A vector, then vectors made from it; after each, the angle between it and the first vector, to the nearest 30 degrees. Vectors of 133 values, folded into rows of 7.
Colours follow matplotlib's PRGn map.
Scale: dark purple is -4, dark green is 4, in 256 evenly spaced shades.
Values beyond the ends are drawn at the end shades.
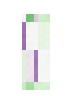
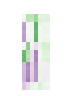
60 degrees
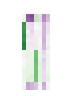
150 degrees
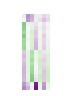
120 degrees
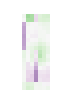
30 degrees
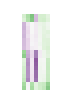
30 degrees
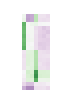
150 degrees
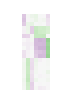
90 degrees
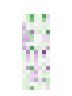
60 degrees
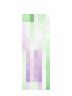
60 degrees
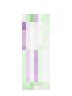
30 degrees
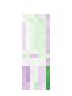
90 degrees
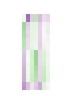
150 degrees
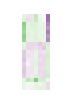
120 degrees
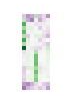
150 degrees
